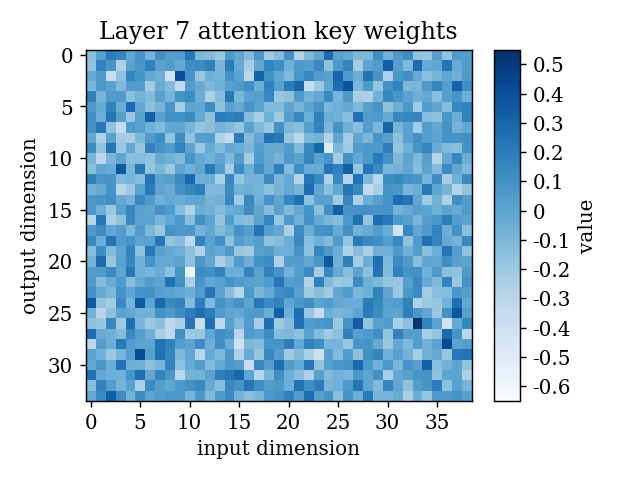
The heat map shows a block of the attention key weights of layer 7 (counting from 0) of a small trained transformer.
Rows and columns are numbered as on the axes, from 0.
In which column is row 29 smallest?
23
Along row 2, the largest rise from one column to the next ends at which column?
9
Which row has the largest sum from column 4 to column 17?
24
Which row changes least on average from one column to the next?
15
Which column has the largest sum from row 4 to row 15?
30
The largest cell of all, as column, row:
33, 26
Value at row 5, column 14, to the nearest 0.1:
0
